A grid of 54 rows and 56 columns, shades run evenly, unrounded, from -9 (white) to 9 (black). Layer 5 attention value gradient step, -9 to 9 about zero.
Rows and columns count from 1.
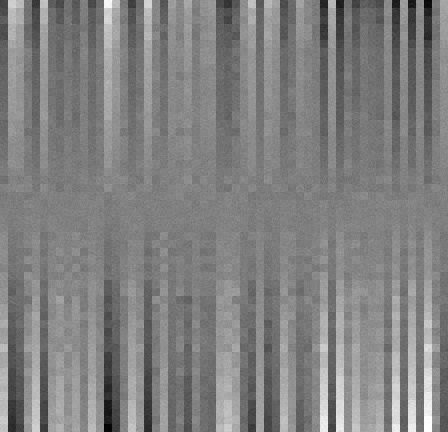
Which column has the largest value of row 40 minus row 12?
14
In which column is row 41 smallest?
54
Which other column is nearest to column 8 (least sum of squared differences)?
28
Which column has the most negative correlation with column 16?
20
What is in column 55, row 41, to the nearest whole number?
-1
